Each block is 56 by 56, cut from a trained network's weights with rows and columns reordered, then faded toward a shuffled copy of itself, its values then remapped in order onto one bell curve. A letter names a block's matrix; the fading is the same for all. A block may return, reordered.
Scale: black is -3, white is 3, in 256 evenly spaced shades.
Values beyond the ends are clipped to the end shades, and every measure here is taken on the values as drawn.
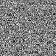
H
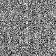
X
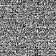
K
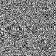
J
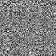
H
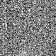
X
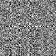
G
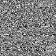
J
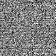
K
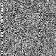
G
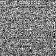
K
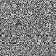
J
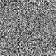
G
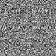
J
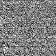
K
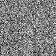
X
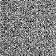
X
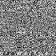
J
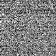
K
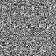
H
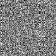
G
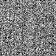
X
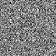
G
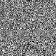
J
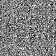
X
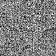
X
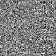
H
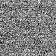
K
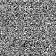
K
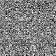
K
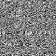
J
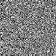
G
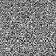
J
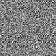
J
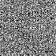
X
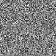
J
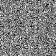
X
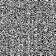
X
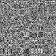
J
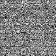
K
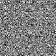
H
